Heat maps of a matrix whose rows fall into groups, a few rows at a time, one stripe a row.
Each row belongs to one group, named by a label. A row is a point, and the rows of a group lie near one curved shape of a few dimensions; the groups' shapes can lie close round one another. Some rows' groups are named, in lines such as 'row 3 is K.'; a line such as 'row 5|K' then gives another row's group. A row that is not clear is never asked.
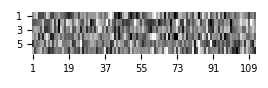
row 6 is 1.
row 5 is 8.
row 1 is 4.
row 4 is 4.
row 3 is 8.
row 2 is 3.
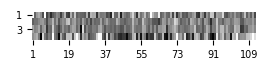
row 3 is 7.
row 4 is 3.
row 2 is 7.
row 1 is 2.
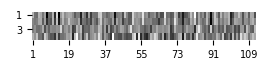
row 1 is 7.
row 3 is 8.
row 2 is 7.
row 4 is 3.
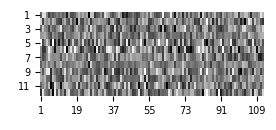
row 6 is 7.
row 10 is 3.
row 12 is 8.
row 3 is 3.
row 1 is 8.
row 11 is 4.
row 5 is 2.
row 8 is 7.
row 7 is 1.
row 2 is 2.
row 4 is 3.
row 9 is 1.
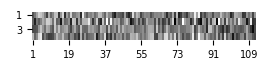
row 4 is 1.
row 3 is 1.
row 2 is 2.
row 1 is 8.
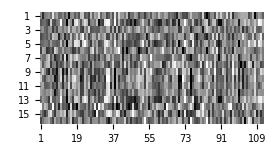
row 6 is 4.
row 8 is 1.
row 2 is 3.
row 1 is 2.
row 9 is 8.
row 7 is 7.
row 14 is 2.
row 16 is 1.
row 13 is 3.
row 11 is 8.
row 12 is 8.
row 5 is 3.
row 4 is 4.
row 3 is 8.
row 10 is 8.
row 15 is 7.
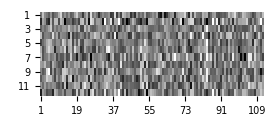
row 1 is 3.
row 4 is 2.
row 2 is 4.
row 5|8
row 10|8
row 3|8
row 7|1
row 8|3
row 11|3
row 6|8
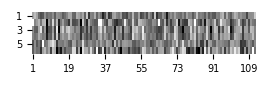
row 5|7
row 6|4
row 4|7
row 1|3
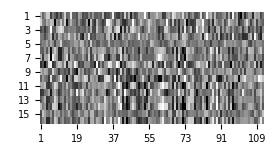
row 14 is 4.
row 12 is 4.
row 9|2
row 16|4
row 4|8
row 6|4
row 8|7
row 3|7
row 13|4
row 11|4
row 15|8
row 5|7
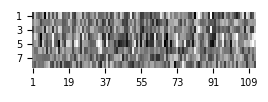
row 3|8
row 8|2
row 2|3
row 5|3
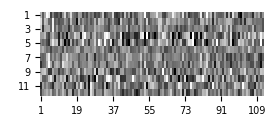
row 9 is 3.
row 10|7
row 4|3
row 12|8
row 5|4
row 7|1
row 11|4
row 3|2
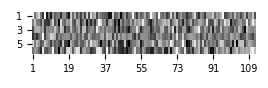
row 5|2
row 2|8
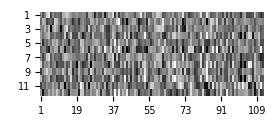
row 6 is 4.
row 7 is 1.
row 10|1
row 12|2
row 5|2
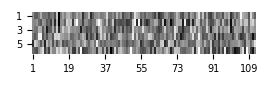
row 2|3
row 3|7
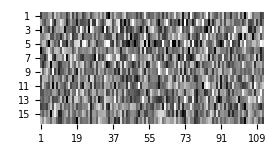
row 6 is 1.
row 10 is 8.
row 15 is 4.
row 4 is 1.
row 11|8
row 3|4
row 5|3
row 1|1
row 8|4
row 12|4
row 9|2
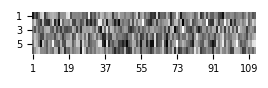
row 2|8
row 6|8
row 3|2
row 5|3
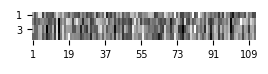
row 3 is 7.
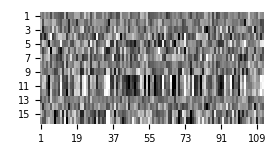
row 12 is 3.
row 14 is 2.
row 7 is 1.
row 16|7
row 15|8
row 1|3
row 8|3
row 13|7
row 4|7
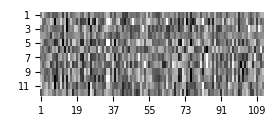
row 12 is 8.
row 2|7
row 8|1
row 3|3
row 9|8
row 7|8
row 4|3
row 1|8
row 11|7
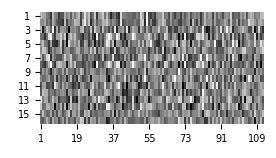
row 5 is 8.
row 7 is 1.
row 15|8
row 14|7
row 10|1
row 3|2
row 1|3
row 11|4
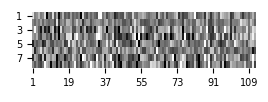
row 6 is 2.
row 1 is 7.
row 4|3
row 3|8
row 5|4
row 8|4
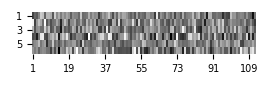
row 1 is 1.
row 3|2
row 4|7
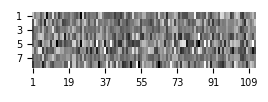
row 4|8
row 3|7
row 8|4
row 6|1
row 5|4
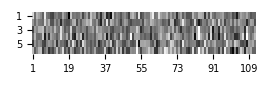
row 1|2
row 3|8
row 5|4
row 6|1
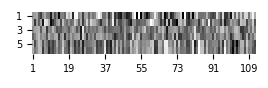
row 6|1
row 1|3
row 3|7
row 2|4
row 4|8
